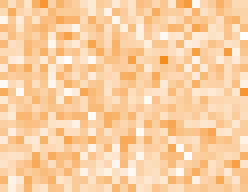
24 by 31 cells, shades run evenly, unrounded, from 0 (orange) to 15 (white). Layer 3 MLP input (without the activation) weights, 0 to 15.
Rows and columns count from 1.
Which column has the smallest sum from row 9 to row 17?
4
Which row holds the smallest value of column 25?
7
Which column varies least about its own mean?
13
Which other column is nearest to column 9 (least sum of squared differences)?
10
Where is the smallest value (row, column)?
8, 21
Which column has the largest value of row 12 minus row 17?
27
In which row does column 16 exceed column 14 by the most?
16
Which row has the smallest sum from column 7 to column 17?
18
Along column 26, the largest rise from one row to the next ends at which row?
5
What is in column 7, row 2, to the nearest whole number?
6
